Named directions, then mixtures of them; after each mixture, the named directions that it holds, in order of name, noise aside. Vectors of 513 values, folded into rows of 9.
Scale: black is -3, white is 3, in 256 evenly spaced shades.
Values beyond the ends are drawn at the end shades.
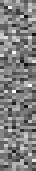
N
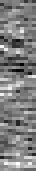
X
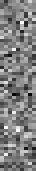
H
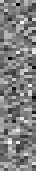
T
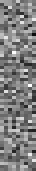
N, T.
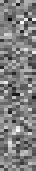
H, T.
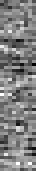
H, X.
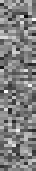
H, N, T.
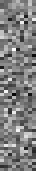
H, N.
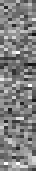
N, T, X.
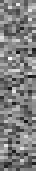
N, T, X.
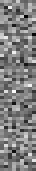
N.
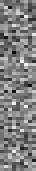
N.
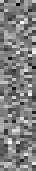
T.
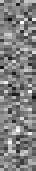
H, T.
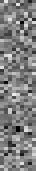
H, T.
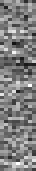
N, X.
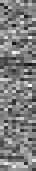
N, T, X.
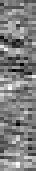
X.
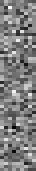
H, N.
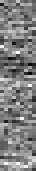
N, T, X.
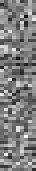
H, N, X.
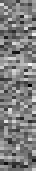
N, T, X.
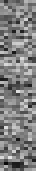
H, N, X.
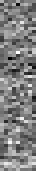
T, X.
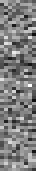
N, T, X.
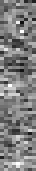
H, T, X.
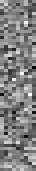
H, T.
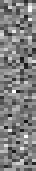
N, T.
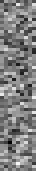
T, X.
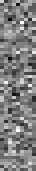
H, T, X.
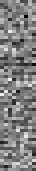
H, N, X.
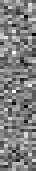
N.
